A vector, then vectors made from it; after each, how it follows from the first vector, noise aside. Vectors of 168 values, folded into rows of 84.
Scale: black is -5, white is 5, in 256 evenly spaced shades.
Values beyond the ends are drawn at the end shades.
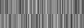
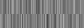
reversed, negated, shrunk.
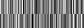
wrapped around, scaled up.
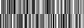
wrapped around, scaled up.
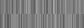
reversed, shrunk.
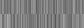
reversed, negated, shrunk.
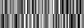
wrapped around, scaled up.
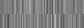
reversed, shrunk.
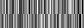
wrapped around, negated, scaled up.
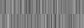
reversed, negated, shrunk.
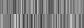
wrapped around, negated.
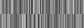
wrapped around, negated.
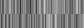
wrapped around, negated.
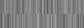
reversed, shrunk.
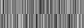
wrapped around.
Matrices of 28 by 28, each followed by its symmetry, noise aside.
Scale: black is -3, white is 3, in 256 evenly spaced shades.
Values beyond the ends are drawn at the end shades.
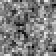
mirrored top to bottom.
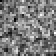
symmetric across the other diagonal.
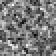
symmetric.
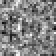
mirrored top to bottom.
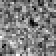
symmetric across the other diagonal.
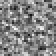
same after a half turn.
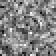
symmetric across the other diagonal.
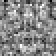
mirrored left to right.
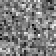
antisymmetric.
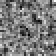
symmetric across the other diagonal.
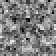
mirrored left to right.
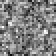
same after a half turn.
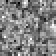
no symmetry.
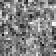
no symmetry.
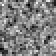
no symmetry.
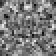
mirrored left to right.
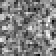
mirrored top to bottom.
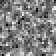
symmetric.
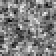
antisymmetric.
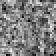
no symmetry.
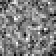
symmetric.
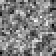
symmetric.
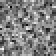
same after a half turn.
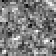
symmetric across the other diagonal.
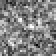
no symmetry.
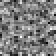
mirrored top to bottom.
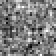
antisymmetric.
